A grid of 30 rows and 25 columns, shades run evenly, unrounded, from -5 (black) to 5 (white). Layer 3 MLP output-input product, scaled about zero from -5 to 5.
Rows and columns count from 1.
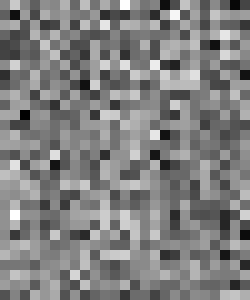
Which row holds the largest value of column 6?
16
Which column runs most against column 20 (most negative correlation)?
1
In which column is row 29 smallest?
24
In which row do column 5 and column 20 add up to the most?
5
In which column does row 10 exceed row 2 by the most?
2
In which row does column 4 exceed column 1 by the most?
8
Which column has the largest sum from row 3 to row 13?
20
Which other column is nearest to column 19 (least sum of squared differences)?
15
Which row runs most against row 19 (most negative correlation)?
6
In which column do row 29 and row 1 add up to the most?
13
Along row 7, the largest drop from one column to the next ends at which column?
17
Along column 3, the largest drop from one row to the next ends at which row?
12
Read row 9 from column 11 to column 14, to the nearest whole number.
-1 -2 -1 0
